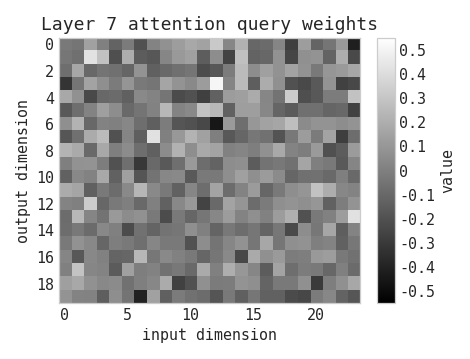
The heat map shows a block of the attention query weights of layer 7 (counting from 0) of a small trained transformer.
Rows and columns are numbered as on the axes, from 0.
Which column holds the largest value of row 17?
1
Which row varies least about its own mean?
15
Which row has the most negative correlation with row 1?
4
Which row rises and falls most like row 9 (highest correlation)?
12
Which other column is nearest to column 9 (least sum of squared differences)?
10
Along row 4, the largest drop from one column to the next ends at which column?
19
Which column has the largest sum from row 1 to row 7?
14
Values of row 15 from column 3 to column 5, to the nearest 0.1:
-0.1 0 0
